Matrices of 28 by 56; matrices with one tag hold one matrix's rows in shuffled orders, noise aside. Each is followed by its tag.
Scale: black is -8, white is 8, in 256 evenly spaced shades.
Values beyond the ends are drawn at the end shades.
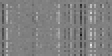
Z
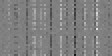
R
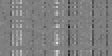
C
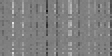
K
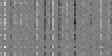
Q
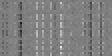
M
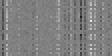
Z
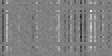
Z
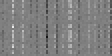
K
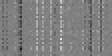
M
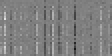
Q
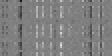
M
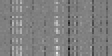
C
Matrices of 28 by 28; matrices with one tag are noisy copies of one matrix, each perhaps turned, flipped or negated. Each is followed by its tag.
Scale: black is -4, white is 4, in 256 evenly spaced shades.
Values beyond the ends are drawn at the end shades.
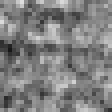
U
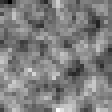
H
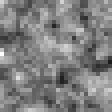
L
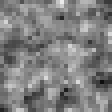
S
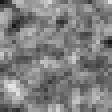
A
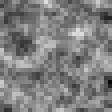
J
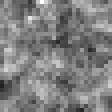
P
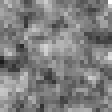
L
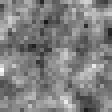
P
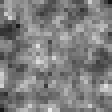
S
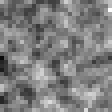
H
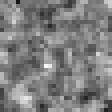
A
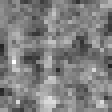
U
